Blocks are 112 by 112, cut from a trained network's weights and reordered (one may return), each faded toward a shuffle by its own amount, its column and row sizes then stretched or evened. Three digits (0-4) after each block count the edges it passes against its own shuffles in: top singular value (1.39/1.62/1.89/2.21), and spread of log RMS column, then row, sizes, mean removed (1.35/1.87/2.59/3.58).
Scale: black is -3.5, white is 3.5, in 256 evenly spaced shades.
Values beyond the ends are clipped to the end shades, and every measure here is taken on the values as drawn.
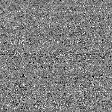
0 1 2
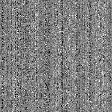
3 3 1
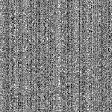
4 2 1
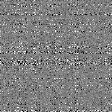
0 3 4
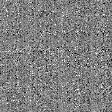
0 2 2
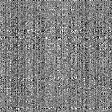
4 1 3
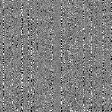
3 4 0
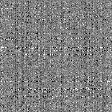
3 2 3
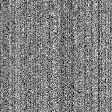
4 2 0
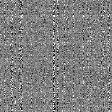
1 4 0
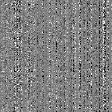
3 4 2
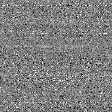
0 1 3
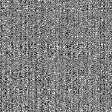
3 1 3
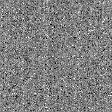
0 1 2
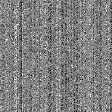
4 3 1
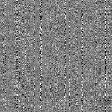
4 4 0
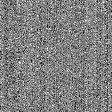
1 2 0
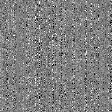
0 4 1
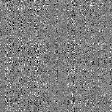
0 4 2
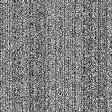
4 1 0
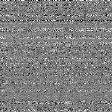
1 2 4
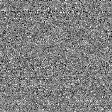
0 0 2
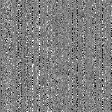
1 4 0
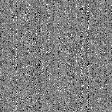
0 3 1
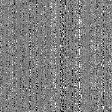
2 4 1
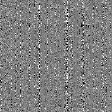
1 4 0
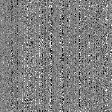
2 4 1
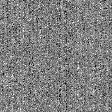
1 2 0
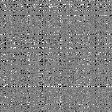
2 3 4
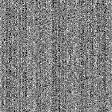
3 2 1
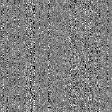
2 4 0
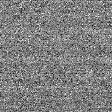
1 1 0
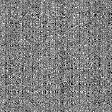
3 1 3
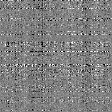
3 2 4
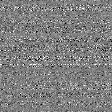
0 0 4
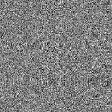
3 2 1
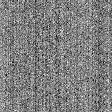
3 1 0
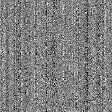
3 3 1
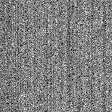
2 0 0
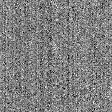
2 1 1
